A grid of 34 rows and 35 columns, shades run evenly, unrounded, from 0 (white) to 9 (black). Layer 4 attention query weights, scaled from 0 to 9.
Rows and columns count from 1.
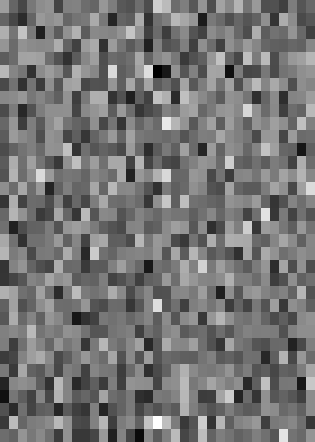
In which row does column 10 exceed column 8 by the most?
20
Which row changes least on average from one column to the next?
26
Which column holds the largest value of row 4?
17
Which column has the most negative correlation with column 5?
15
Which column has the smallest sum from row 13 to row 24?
34
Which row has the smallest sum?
14
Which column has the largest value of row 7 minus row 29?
3
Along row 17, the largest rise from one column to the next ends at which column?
31
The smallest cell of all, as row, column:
33, 18
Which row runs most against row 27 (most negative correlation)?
24
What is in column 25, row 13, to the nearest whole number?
5
